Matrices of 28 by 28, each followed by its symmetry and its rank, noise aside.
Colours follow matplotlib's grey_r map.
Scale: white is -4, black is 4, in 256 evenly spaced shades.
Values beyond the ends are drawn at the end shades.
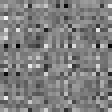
no symmetry, rank three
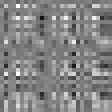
no symmetry, rank two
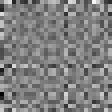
antisymmetric, rank two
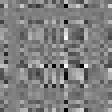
no symmetry, rank two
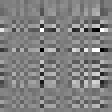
no symmetry, rank one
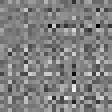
no symmetry, rank three
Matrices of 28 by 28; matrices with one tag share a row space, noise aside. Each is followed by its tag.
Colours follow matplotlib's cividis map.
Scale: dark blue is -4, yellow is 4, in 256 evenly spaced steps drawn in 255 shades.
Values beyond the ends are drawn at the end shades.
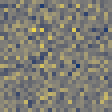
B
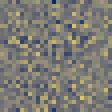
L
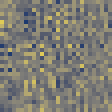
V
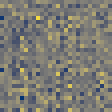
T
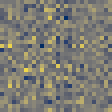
V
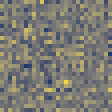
V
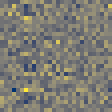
V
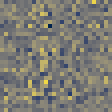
B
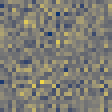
V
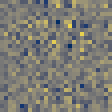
L
